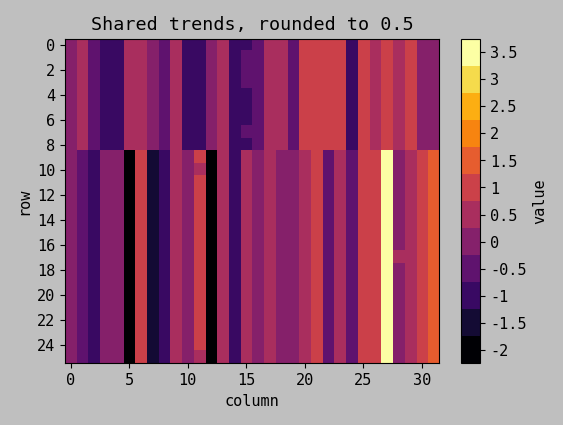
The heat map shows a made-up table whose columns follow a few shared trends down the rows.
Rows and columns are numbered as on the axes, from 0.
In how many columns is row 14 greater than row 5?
13
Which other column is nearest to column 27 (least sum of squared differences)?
31
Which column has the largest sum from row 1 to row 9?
27
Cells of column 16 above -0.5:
17
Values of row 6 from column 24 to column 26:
-1 1 0.5
